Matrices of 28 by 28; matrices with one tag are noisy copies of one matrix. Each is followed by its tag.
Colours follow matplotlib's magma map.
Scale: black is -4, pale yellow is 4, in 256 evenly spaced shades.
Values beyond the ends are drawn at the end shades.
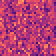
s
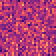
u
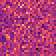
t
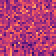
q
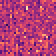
u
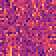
q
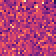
s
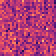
s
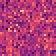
q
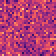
q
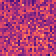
u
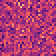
t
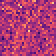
t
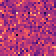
s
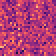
s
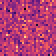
u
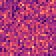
u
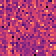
q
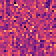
q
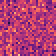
q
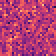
q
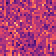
q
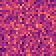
t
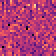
q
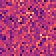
t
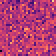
u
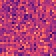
u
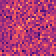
t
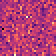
t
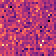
s
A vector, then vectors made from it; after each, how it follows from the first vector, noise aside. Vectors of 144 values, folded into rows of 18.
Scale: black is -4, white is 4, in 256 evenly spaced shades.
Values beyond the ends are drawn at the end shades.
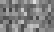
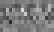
partly zeroed.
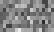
reversed.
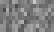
shrunk.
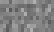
shrunk.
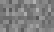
shrunk.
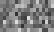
reversed.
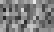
copied.
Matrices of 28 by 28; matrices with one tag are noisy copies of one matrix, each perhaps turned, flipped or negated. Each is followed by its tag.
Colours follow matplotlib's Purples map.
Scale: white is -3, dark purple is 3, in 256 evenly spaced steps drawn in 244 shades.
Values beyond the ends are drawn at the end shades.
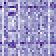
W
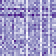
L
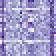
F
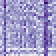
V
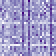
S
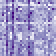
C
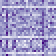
W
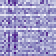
L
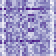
F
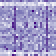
F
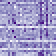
L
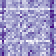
F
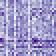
L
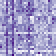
C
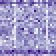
F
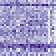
V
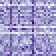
S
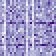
S
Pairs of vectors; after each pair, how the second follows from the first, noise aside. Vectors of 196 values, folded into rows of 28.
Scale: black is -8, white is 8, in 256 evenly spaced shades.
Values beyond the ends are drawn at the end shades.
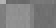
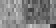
reversed, negated, scaled up.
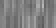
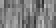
negated, scaled up.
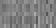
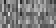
reversed, negated, scaled up.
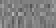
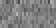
shuffled.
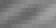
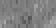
wrapped around, negated, partly zeroed.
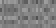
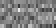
reversed, negated, scaled up.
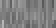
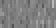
reversed, partly zeroed.
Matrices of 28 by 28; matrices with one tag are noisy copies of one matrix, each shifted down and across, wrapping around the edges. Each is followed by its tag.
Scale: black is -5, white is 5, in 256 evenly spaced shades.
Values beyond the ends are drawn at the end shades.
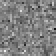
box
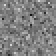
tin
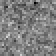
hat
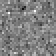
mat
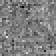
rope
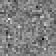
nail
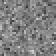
tin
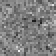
rope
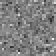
nail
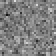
tin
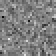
box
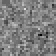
rope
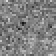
hat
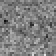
hat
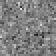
rope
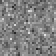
tin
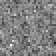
mat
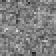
hat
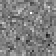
hat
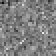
rope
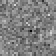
rope
